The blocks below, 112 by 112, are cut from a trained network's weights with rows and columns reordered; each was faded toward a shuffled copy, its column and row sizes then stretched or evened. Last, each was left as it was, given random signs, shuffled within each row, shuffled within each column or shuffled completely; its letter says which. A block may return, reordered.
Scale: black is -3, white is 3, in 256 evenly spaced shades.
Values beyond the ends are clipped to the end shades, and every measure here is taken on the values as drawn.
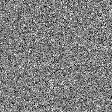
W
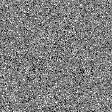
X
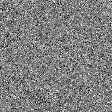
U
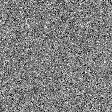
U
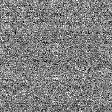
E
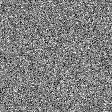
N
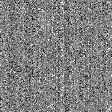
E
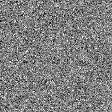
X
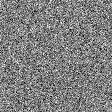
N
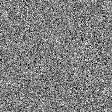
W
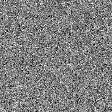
X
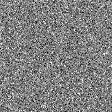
X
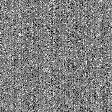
W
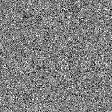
E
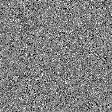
X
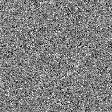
X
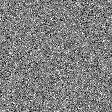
N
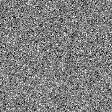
X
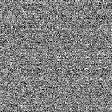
E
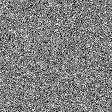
N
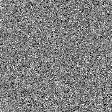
X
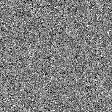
W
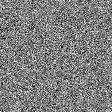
X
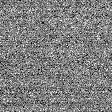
U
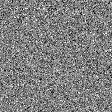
U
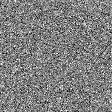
U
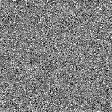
E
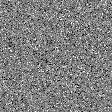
N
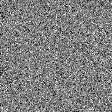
X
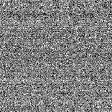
E
